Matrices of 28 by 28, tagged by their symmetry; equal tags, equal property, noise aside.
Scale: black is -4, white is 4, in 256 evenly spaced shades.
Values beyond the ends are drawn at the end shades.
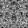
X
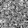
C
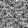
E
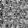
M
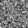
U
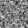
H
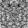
X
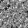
C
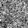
U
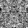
X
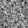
E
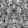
X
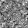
C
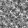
U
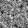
U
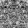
X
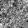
C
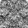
X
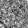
U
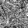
H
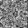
M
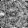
M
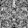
X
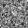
U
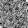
E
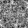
E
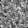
U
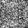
M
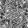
E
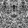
X
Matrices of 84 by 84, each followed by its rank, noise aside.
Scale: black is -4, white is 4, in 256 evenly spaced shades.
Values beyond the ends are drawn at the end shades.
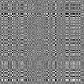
one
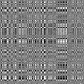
one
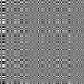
one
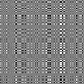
one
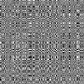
three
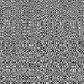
four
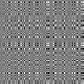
one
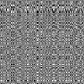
three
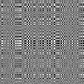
one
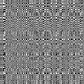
two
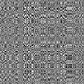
three
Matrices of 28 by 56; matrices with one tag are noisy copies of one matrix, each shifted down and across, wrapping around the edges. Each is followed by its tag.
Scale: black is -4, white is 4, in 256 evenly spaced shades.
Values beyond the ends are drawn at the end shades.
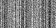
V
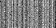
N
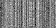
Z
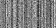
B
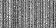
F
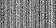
F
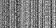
Z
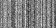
N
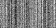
V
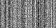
N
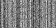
N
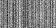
F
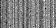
N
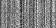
B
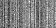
V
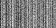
F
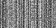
Z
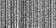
F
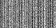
F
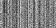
B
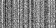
N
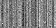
B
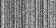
Z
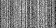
V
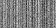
F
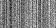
V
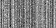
Z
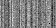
B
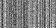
Z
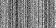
V
